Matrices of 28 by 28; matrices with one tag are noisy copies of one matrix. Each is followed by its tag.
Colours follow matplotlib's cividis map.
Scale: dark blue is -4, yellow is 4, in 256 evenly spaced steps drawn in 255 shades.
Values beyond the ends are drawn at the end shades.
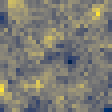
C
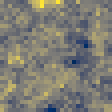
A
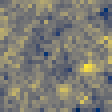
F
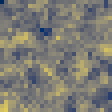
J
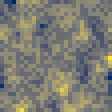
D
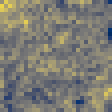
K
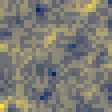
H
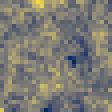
A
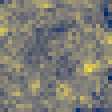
F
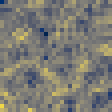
J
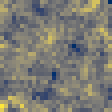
H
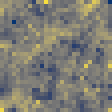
H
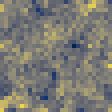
H
